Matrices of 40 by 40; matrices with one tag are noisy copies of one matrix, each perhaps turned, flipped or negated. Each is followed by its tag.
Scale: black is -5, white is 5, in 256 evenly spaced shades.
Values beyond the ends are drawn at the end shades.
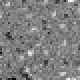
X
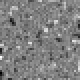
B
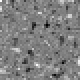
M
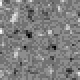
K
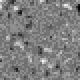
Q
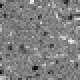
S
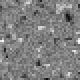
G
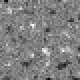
K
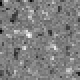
K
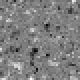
K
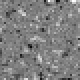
B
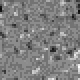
X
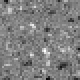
K
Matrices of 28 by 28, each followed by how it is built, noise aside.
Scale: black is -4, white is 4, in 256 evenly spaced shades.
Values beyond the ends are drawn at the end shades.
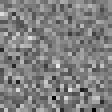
lower triangular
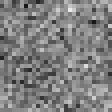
smooth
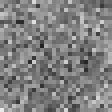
smooth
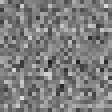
repeating columns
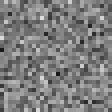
noise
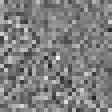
lower triangular
